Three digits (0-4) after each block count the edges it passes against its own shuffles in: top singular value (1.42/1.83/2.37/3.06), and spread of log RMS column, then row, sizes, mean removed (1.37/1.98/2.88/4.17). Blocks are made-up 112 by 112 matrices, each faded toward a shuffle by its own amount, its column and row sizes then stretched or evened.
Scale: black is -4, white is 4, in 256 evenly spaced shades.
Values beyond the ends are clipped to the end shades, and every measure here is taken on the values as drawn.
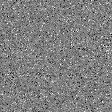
0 0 1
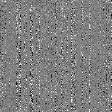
0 4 0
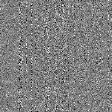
0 3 1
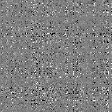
1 3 3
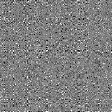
3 2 2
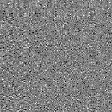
3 1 1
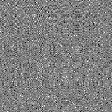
3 1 0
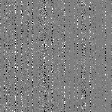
1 4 0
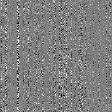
2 4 0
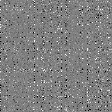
0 3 2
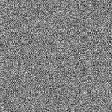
3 1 1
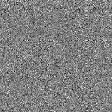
2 1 1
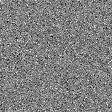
0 0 0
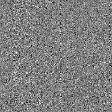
1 2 1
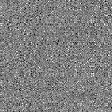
3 1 1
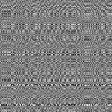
4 0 4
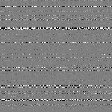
4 0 4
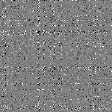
0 3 3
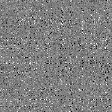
2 2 2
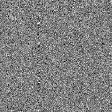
1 2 0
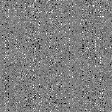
0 3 1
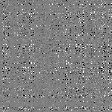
1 3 3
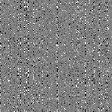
3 3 1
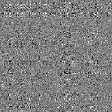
3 2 2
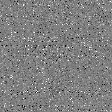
1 1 2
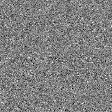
0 0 2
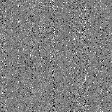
0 3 0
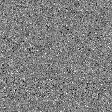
0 0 1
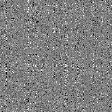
2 3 1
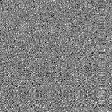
3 0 1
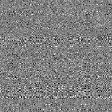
3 1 3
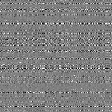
4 0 4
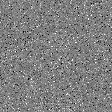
0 0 0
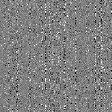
3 3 0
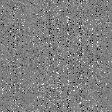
0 3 1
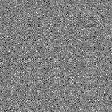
3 0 1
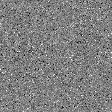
0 0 1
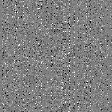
2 3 0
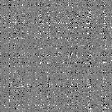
2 3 3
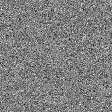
1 0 0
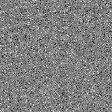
2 1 0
